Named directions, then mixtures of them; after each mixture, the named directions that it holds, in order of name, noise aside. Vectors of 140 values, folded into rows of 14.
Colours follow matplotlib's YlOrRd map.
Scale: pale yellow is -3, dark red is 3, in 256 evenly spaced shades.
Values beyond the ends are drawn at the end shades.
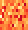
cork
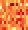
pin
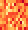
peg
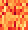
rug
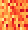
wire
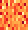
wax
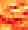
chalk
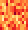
rug, wax, wire.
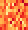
peg.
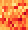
chalk, cork.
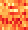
chalk, peg.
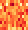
pin, rug.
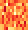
rug, wax.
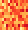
wire.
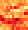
chalk.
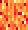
wax.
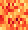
chalk, peg, wax.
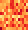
pin, wax, wire.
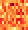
pin.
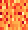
wax.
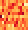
cork, pin.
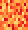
wax, wire.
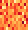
wax.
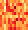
chalk, peg, rug.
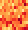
chalk, cork, peg.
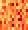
cork, pin, wire.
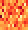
cork.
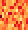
cork, peg.
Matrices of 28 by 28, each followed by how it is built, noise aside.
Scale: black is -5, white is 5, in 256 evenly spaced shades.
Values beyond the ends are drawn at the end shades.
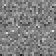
repeating columns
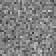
noise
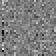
uneven columns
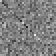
diagonal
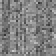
blocks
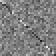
diagonal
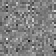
uneven columns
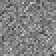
Hankel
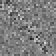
banded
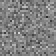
noise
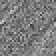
Hankel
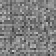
blocks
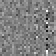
uneven columns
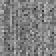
blocks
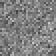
Hankel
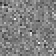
banded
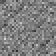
Hankel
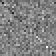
diagonal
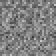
repeating columns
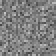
blocks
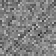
Hankel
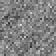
Hankel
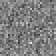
blocks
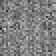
blocks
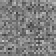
blocks
